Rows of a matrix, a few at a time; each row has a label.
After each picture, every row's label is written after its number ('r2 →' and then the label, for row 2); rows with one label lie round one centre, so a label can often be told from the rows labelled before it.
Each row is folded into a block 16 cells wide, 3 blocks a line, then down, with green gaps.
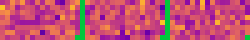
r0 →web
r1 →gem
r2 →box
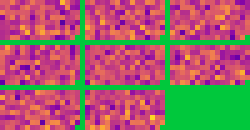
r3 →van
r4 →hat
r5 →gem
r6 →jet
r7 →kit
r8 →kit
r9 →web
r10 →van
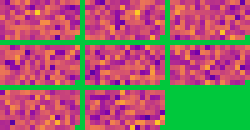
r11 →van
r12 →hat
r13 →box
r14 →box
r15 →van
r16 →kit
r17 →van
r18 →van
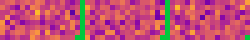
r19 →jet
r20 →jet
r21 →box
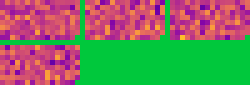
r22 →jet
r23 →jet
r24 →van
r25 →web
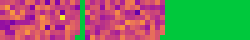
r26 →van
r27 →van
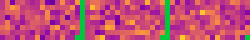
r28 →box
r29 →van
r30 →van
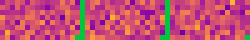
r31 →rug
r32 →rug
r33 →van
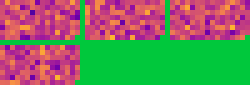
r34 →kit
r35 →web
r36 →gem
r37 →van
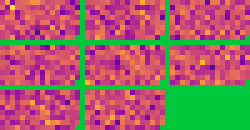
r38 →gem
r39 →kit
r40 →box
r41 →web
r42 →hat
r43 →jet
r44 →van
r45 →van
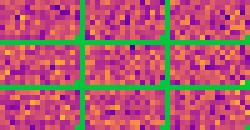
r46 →kit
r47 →jet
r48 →jet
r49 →box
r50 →rug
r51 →jet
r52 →gem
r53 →jet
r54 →jet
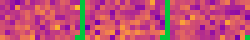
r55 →hat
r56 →van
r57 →kit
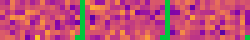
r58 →van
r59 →box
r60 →kit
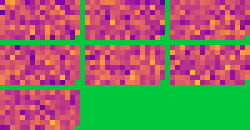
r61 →web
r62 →rug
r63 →van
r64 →hat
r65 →jet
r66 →web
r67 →jet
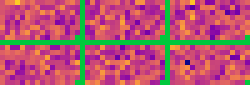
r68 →rug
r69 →kit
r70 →kit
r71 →box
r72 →kit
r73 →kit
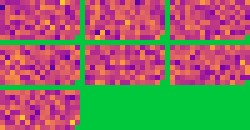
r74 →van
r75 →van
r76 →gem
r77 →kit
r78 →jet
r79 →box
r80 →van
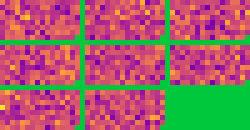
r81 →kit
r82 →web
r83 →jet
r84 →jet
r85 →web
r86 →jet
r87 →rug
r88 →jet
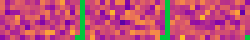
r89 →jet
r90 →hat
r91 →jet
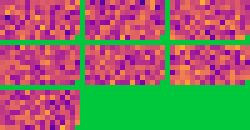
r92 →box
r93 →van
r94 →gem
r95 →hat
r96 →web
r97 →kit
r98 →van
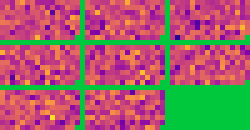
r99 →box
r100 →van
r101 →jet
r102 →web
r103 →hat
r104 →rug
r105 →gem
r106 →gem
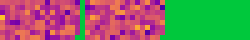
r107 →rug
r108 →gem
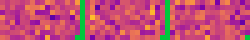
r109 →web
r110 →jet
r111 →rug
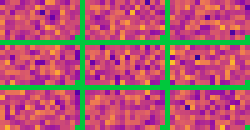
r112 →web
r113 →box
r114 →gem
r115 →gem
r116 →box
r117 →web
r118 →rug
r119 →gem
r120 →kit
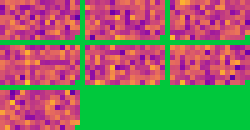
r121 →kit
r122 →jet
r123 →kit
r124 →web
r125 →van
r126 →gem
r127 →hat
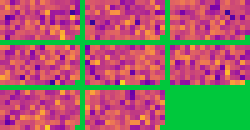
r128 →box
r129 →box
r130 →rug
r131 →hat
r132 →van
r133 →box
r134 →van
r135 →rug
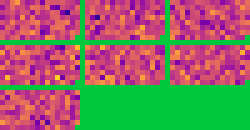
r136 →kit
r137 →box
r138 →hat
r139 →web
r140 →rug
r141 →box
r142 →gem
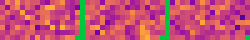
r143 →gem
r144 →box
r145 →gem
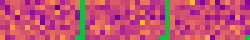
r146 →kit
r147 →kit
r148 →rug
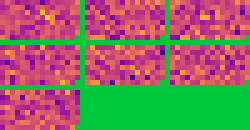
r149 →hat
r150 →van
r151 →jet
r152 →box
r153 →gem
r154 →rug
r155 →rug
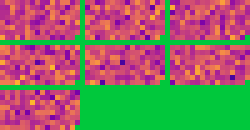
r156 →hat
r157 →hat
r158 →web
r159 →rug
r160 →gem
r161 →gem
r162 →rug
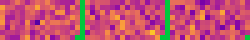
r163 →web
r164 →rug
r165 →rug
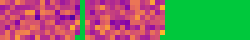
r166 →rug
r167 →hat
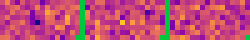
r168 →hat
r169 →kit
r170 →van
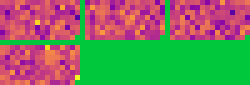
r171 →kit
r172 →box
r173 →kit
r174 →hat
